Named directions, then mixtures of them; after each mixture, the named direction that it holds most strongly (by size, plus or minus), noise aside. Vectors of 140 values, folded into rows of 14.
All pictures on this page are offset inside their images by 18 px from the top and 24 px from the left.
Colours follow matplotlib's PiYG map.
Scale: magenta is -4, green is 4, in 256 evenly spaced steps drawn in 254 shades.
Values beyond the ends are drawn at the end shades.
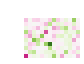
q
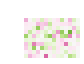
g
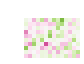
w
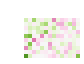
q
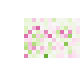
g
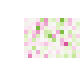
g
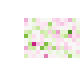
g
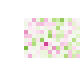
w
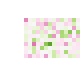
g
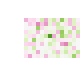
g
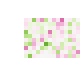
w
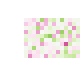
g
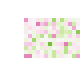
q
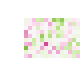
w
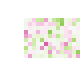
w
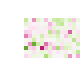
w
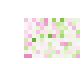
w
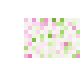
w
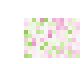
w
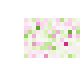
g
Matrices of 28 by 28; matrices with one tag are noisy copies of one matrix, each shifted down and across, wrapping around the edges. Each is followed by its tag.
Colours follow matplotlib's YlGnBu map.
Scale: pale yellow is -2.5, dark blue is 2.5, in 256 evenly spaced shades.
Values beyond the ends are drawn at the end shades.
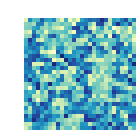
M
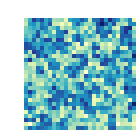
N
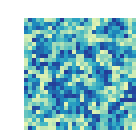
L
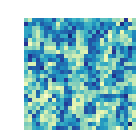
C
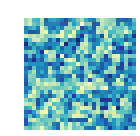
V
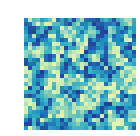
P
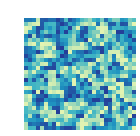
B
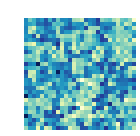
M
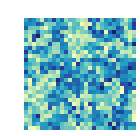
M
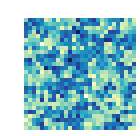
V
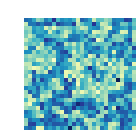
P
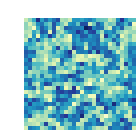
L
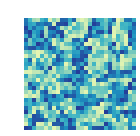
L
